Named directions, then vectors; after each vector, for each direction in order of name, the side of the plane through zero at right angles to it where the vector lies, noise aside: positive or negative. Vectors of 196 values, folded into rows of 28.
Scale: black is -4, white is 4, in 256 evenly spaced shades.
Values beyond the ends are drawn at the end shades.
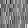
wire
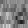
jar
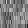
negative, negative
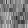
positive, positive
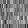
negative, negative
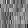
negative, negative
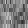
positive, positive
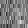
negative, positive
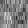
positive, positive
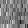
positive, negative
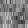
positive, positive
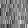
negative, positive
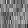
negative, negative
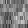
negative, negative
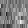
negative, positive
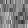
positive, positive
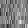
negative, positive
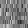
positive, negative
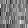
negative, positive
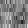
positive, positive
